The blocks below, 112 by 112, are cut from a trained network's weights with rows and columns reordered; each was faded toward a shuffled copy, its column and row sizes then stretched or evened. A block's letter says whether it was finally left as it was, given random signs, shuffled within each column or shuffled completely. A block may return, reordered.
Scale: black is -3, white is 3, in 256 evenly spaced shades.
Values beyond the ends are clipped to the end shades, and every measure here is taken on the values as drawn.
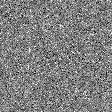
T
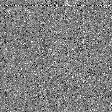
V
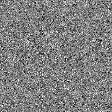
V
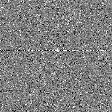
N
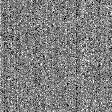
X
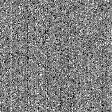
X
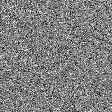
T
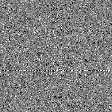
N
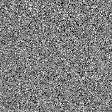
V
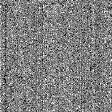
N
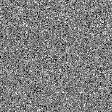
V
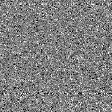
N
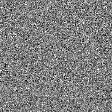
V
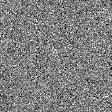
V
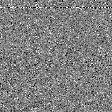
N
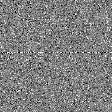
N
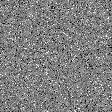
T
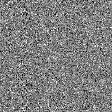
V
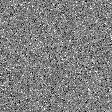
T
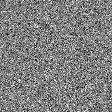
V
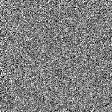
N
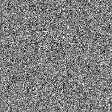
V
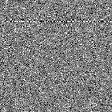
N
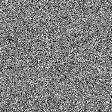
V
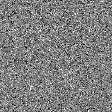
V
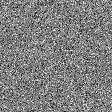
T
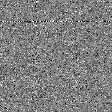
V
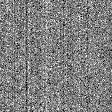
X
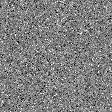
T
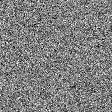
T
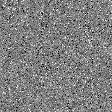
X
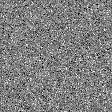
T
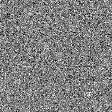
V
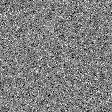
T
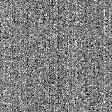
N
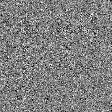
V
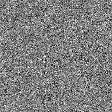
V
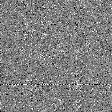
V
